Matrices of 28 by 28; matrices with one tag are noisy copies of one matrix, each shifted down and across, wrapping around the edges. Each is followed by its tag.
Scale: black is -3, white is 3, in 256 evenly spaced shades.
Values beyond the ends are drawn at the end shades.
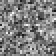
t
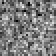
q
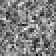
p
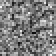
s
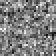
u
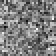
s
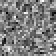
p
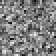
p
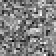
s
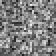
s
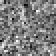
t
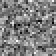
u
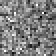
s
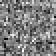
u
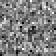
u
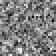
p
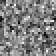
q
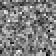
q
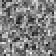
p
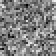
t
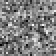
t
